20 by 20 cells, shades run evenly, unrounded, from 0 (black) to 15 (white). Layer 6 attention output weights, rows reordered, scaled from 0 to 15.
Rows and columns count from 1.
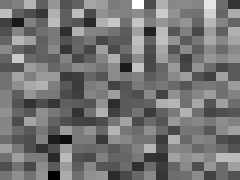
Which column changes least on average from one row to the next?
11
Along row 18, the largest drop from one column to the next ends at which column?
7
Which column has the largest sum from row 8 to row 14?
15
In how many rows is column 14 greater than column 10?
9
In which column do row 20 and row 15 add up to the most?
6
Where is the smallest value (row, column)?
20, 5
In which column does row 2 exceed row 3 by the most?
1
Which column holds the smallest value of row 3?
2
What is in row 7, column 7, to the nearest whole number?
4
